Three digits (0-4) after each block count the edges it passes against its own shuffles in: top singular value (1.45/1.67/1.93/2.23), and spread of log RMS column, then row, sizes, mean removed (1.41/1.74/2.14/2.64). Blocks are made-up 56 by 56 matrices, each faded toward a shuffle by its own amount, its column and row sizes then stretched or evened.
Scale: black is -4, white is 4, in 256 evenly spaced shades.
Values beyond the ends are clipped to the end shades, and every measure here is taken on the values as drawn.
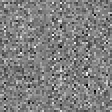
2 3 0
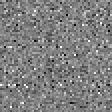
0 0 2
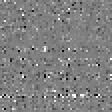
1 2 3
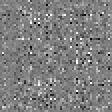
0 3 3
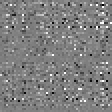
2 2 4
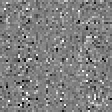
0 3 2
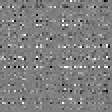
2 3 4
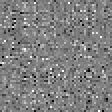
3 0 1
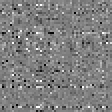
3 2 3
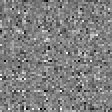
1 2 2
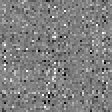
1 3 2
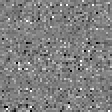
0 0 3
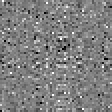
3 2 1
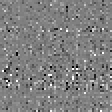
1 3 3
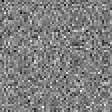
3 0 0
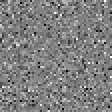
2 0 0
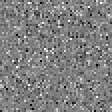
1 0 1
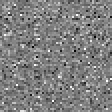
2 0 0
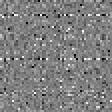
4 0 2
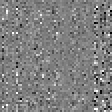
0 4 1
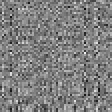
4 3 1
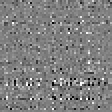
3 2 4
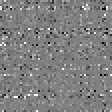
0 2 4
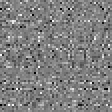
3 1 3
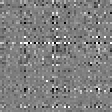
4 3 4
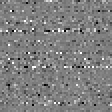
0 0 4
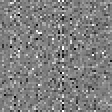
3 3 0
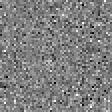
1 2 0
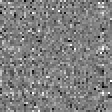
3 2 1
